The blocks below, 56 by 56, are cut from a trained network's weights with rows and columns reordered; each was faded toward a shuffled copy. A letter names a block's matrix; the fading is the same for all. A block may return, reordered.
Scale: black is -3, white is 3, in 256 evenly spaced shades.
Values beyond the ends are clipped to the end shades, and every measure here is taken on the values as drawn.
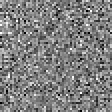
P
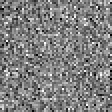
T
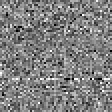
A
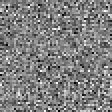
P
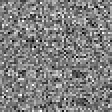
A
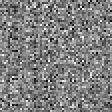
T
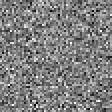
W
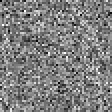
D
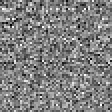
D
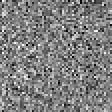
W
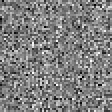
W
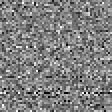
A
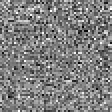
A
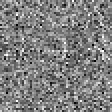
T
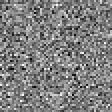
A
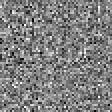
W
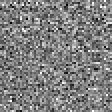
D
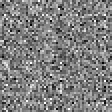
T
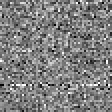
A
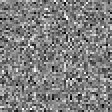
P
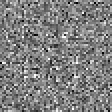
W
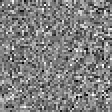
P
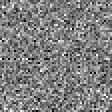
D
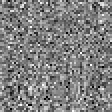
T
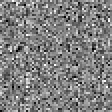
W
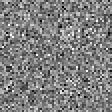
W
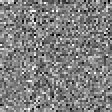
W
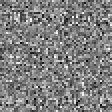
D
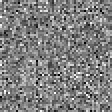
T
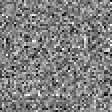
W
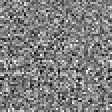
A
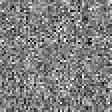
T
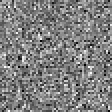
T
